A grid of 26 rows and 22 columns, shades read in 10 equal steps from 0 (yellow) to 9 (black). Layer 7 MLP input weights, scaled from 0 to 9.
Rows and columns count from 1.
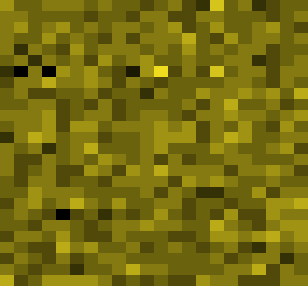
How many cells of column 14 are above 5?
9
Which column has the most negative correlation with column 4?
12
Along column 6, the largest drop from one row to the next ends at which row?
26
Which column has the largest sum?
15
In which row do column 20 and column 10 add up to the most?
7
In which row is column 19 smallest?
25
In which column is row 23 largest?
19
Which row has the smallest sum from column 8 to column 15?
16
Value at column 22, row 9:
2
